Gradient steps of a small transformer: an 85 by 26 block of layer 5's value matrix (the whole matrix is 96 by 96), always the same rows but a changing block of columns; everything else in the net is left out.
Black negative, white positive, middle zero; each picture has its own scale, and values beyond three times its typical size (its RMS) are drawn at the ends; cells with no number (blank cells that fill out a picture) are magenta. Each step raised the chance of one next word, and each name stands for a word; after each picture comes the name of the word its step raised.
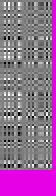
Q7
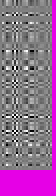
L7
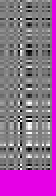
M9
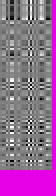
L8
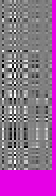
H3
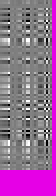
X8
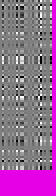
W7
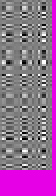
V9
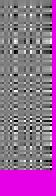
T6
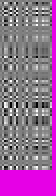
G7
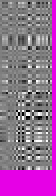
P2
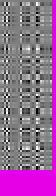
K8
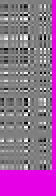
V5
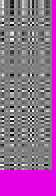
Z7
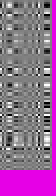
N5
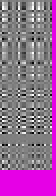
Q7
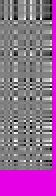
L8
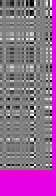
Z7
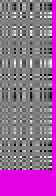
V9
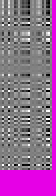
Z7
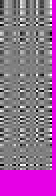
Z7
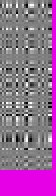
N5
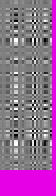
X8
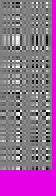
P2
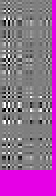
G7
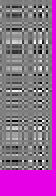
T6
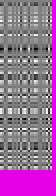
K8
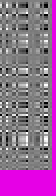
N5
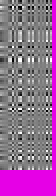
P2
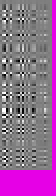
K8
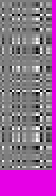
T6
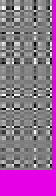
Q7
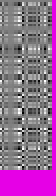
K8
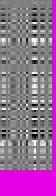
X8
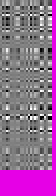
L7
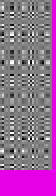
V9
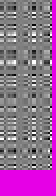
V9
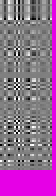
L8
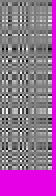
K8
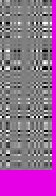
L7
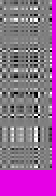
H3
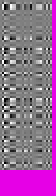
V5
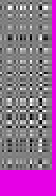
V5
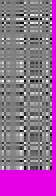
W7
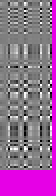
M9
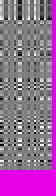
L8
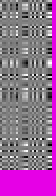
V9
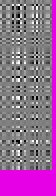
W7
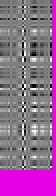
M9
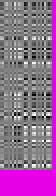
Q7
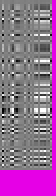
K8
